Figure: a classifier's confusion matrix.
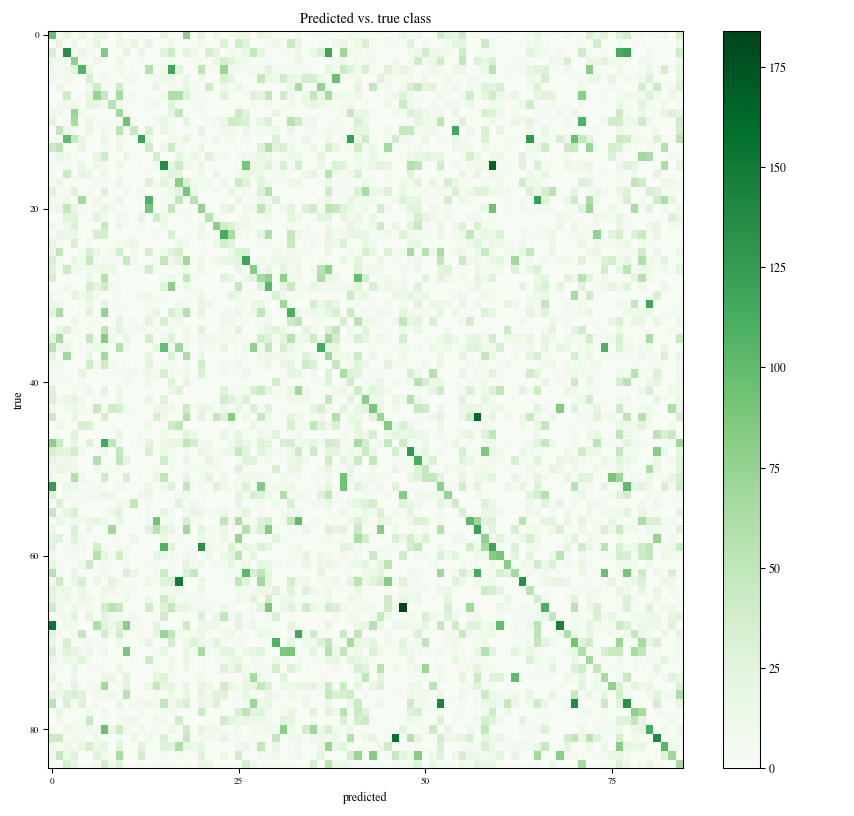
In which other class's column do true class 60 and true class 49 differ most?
59
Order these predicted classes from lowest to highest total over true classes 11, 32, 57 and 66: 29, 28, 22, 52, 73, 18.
22, 73, 52, 28, 18, 29
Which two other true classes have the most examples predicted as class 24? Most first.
44, 23
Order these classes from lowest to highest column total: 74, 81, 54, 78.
54, 74, 78, 81
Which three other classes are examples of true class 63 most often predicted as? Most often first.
17, 45, 28
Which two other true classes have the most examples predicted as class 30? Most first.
70, 81
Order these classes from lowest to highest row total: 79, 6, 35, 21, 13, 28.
21, 79, 6, 13, 28, 35
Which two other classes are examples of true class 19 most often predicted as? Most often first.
65, 13
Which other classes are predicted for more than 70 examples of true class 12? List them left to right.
2, 40, 64, 70
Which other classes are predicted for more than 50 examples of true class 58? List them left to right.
25, 41, 81
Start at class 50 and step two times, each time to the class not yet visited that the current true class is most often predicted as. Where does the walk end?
7
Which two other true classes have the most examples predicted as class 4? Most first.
19, 69
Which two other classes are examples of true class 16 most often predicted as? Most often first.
37, 2
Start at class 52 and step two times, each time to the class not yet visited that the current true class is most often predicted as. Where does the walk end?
18
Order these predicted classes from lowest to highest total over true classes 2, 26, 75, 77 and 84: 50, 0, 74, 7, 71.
50, 74, 0, 71, 7
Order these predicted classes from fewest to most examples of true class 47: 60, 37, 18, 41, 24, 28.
60, 24, 28, 37, 18, 41
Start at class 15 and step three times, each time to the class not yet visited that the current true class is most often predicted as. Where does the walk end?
13
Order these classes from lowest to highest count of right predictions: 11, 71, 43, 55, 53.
55, 11, 71, 53, 43
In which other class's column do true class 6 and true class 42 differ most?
36
